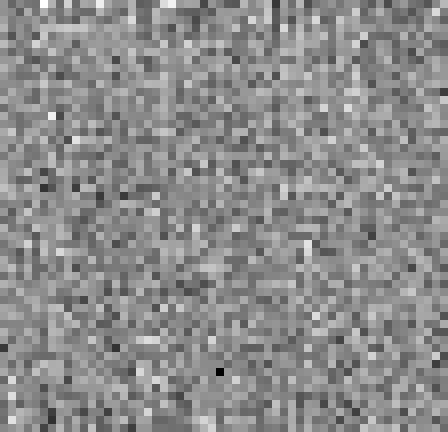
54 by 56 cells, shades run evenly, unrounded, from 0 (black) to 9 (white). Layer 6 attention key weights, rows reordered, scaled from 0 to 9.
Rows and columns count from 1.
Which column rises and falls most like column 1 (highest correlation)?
33
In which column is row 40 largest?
40
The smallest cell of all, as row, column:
47, 28
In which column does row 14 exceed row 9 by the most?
44
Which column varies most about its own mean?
6
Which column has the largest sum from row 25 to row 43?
39
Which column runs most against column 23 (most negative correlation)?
2
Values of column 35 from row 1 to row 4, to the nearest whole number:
2 3 3 3
